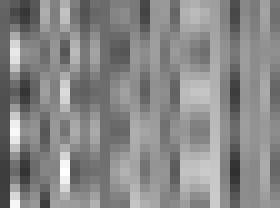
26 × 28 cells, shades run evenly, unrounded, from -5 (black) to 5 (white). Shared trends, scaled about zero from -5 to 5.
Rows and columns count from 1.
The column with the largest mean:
22
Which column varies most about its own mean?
2
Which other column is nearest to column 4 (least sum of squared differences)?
9
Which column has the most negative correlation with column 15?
5
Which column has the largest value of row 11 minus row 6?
7
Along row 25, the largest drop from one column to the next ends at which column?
3
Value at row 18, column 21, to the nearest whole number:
0
